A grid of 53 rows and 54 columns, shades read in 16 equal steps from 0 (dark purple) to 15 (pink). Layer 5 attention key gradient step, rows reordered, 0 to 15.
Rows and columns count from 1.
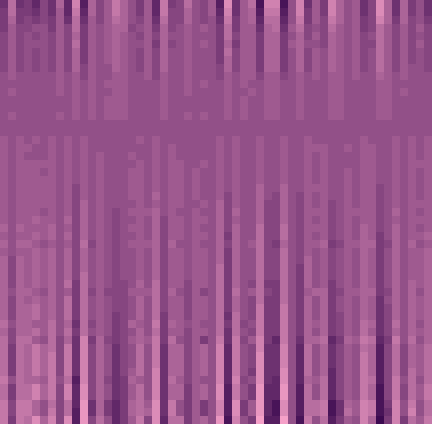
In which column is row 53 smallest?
48
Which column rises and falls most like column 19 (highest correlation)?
45
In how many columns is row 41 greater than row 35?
16
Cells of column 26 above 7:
24
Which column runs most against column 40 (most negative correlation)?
26
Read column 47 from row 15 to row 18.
7 7 7 7
